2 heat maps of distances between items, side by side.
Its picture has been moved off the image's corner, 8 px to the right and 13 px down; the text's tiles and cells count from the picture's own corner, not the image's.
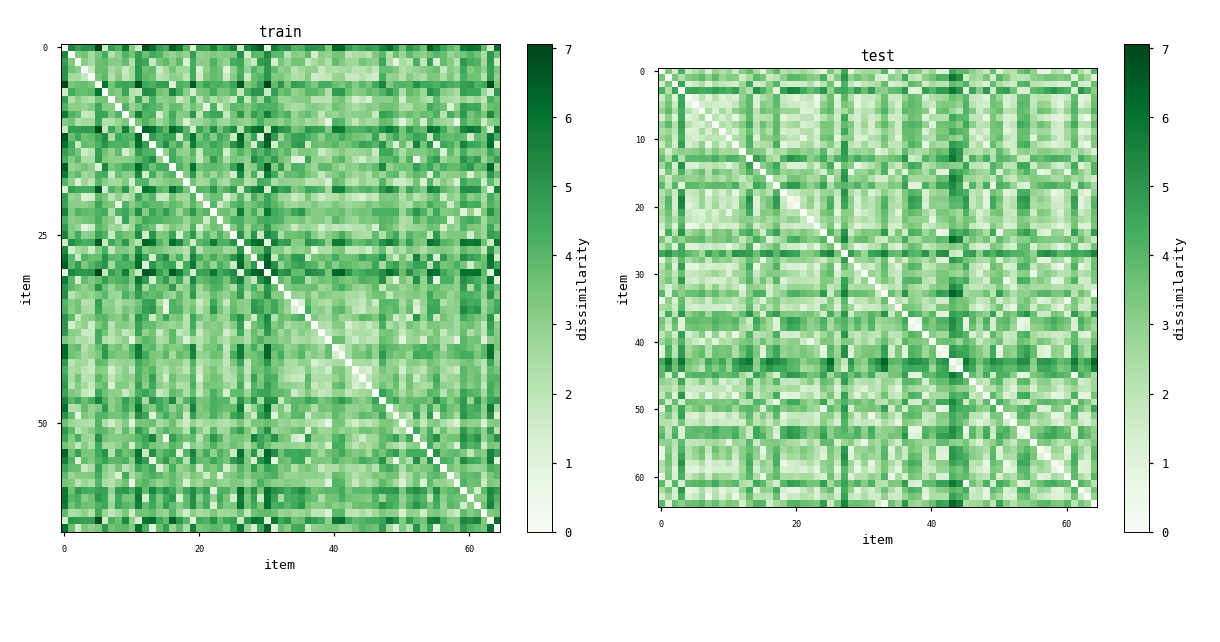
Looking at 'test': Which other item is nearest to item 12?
32
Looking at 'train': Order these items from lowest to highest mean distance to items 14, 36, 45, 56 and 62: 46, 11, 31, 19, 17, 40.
46, 17, 40, 31, 19, 11
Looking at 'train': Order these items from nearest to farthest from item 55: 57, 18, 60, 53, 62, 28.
28, 18, 53, 62, 57, 60
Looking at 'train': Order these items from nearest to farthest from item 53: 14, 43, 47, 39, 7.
39, 43, 7, 14, 47
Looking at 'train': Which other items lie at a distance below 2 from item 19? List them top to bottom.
0, 6, 11, 26, 30, 63
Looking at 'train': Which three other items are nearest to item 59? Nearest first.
22, 61, 7
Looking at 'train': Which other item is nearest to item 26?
30
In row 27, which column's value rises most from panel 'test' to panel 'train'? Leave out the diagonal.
30
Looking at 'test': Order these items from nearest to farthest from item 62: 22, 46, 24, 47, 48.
48, 46, 47, 22, 24
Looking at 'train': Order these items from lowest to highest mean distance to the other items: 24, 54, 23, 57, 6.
24, 57, 23, 6, 54
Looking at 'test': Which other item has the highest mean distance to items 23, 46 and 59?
3
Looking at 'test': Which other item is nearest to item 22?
40
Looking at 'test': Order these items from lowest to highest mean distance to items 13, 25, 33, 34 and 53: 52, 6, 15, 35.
52, 35, 15, 6
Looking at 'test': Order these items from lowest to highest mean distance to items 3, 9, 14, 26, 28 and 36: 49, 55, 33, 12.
55, 12, 49, 33
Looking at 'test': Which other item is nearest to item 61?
45
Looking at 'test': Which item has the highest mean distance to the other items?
43
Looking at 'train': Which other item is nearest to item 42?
37
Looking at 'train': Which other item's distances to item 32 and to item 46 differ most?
47
